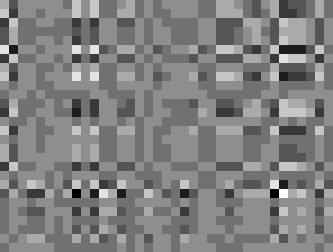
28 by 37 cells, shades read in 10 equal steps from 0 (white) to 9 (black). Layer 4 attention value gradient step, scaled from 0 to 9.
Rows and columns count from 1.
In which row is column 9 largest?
22
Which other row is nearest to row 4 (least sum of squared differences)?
5
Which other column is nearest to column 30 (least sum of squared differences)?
6
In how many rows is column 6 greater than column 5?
4
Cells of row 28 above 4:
15
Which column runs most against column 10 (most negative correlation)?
16
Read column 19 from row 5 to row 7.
4 5 5
